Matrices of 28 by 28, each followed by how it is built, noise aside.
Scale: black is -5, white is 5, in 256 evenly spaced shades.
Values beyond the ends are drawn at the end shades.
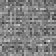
blocks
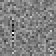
uneven columns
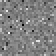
sparse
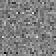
uneven rows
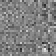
low rank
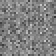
blocks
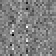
uneven columns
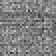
blocks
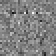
uneven rows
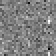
uneven columns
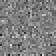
uneven rows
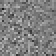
lower triangular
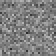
repeating columns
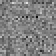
uneven rows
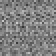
repeating columns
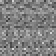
repeating columns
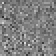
lower triangular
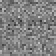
repeating columns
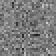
low rank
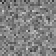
repeating columns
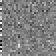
uneven columns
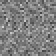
repeating columns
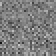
low rank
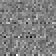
uneven rows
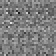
repeating columns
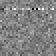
uneven rows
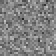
repeating columns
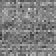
blocks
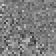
lower triangular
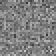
repeating columns
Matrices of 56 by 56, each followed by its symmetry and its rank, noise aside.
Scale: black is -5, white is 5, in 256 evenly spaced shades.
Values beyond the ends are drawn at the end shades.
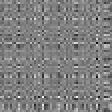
antisymmetric, rank two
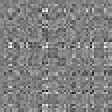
symmetric, rank three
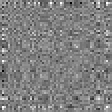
symmetric, rank three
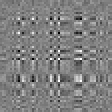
symmetric, rank one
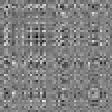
symmetric, rank three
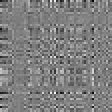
no symmetry, rank two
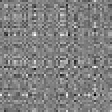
symmetric, rank three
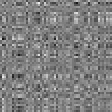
antisymmetric, rank two
